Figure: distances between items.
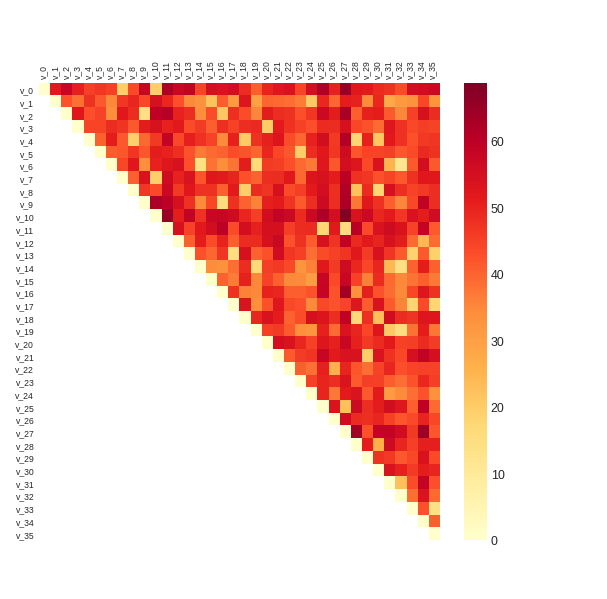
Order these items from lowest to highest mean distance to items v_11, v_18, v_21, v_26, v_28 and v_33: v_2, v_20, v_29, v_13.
v_29, v_13, v_2, v_20
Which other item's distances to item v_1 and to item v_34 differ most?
v_31
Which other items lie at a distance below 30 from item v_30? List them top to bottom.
v_4, v_8, v_18, v_28
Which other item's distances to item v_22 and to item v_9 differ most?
v_2
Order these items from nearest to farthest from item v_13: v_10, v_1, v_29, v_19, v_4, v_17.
v_17, v_1, v_19, v_29, v_4, v_10
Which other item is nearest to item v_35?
v_33
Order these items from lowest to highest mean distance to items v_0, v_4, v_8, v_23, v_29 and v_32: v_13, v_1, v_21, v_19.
v_19, v_1, v_21, v_13
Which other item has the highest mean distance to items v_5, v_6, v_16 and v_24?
v_27
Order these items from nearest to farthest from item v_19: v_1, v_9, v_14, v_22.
v_14, v_1, v_9, v_22
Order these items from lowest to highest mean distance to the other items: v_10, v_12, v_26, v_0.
v_26, v_12, v_0, v_10
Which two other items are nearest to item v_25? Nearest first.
v_11, v_27
